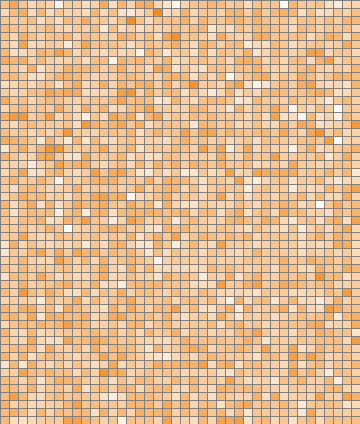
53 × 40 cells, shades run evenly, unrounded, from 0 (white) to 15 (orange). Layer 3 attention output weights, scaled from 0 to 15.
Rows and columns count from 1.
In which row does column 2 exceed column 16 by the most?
15
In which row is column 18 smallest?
33
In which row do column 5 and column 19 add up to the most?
35
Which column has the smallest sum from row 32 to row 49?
31
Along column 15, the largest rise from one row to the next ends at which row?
3
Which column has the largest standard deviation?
36
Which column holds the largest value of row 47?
12
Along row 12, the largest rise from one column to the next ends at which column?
14
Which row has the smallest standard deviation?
4
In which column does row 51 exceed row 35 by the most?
9
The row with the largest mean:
17
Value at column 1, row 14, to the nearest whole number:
5
